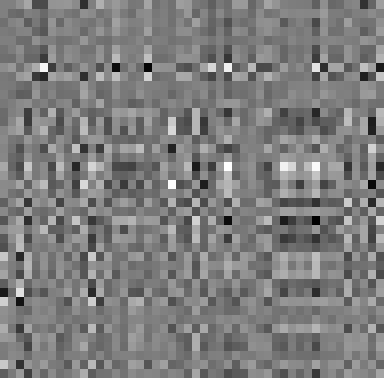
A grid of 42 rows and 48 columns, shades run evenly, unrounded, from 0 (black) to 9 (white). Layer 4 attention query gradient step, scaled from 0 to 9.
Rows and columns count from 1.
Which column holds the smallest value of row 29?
3
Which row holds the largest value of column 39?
19
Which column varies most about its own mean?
40
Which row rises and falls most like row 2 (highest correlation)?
11
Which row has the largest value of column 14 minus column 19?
8
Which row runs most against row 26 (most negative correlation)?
17
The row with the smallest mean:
33
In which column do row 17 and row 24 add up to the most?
47
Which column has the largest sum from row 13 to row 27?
22
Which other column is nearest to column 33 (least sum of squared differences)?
7
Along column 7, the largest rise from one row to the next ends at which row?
9
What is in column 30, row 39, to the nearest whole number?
3
